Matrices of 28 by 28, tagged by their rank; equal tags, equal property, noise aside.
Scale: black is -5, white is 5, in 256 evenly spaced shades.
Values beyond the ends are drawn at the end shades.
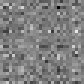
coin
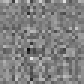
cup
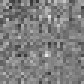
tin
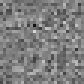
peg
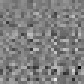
coin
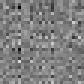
coin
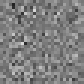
peg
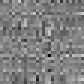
cup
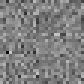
peg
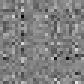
coin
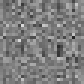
cup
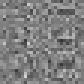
cup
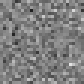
peg
